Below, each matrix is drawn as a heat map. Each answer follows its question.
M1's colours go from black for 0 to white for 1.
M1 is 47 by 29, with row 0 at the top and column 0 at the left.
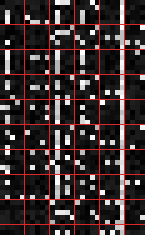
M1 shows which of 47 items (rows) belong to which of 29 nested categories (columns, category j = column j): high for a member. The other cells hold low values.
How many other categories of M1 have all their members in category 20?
3
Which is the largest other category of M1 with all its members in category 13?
18
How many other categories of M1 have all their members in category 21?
2
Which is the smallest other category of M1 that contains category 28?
19
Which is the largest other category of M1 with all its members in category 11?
1
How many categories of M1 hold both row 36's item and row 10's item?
5
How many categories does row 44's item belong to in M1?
4
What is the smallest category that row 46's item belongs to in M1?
22
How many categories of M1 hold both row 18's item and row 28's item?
1
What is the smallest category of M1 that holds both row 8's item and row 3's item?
16
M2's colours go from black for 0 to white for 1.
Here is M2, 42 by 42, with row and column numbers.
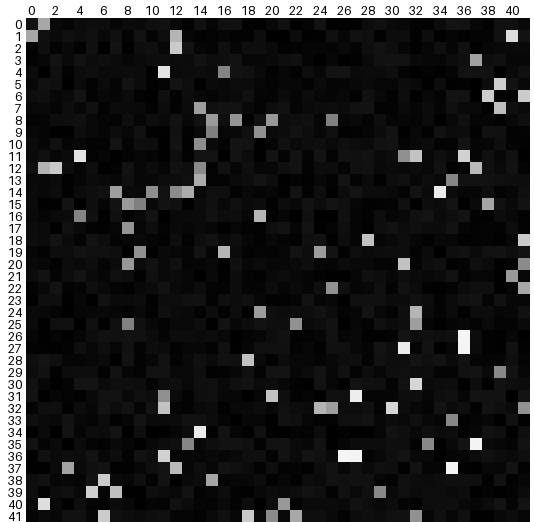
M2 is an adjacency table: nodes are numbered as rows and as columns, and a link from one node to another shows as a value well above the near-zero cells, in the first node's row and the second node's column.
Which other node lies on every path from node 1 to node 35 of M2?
node 12
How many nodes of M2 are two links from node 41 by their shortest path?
8
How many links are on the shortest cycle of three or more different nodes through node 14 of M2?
5
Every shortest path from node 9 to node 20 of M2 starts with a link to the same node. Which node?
node 15
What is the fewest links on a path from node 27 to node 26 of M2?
2
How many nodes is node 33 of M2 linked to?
1
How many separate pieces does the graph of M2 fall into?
3
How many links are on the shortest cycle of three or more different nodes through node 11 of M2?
4
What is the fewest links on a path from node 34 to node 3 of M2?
4
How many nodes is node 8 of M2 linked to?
4
